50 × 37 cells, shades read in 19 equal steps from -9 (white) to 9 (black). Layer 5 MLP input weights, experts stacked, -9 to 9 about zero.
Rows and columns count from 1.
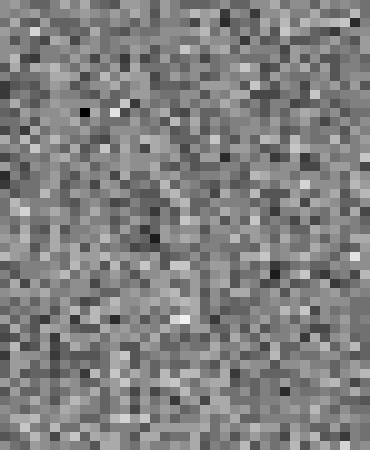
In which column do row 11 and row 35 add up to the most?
1
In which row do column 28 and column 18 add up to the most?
24
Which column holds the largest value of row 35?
32
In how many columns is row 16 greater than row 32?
13
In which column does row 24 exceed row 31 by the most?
37
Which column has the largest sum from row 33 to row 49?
6
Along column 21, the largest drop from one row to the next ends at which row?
46
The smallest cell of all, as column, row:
19, 36
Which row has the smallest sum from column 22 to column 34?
29
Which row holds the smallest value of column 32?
11
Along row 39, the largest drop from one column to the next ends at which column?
28
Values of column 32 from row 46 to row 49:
-4 -2 2 -4
